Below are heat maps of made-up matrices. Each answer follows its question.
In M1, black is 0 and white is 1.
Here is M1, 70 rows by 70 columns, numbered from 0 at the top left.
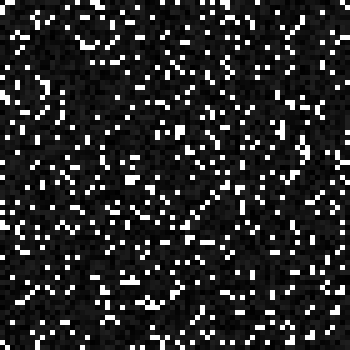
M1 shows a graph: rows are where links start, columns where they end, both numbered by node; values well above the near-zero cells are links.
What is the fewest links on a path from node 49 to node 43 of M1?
4
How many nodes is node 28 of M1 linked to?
6
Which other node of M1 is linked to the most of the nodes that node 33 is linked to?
node 41
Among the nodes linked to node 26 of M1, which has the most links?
node 35
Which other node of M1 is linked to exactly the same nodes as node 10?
node 6
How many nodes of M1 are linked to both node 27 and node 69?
2
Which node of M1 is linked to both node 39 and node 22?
node 63
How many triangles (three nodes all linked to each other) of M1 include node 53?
1
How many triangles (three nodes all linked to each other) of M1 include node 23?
1
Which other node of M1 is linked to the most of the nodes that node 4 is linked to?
node 21
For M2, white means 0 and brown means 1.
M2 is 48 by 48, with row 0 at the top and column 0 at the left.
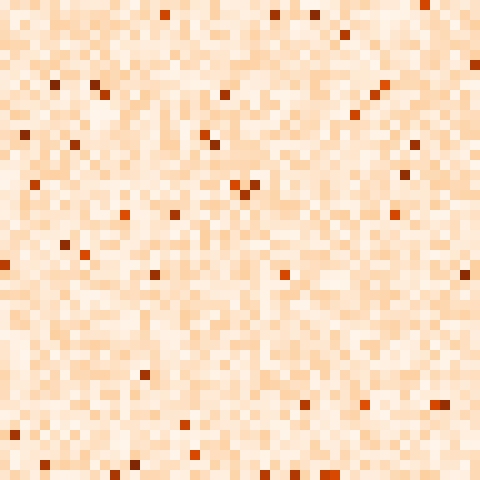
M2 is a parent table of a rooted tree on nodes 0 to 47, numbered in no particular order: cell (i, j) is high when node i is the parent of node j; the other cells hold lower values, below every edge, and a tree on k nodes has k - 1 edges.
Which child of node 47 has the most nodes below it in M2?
26
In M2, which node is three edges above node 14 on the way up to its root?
8
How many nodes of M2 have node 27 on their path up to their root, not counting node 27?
7
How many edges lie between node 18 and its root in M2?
8
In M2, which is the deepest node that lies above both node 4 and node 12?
21
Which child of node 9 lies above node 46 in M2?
37
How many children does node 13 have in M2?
2
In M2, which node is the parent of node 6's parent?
19
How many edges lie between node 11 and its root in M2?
5
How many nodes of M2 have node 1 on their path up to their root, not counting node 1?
10
